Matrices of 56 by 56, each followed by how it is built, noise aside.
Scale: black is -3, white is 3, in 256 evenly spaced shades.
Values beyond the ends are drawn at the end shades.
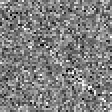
banded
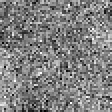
smooth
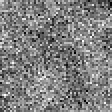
smooth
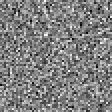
noise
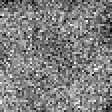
smooth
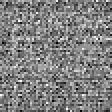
blocks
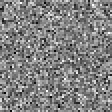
noise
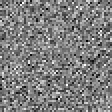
Hankel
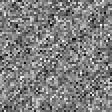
Hankel
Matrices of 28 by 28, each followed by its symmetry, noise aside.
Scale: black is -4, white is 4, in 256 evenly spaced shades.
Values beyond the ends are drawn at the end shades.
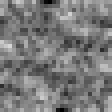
same after a half turn.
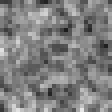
no symmetry.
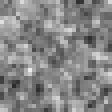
symmetric.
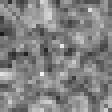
no symmetry.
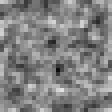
same after a half turn.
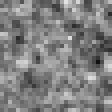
no symmetry.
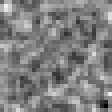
symmetric.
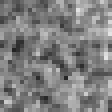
no symmetry.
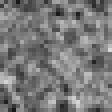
no symmetry.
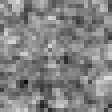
no symmetry.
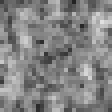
same after a half turn.
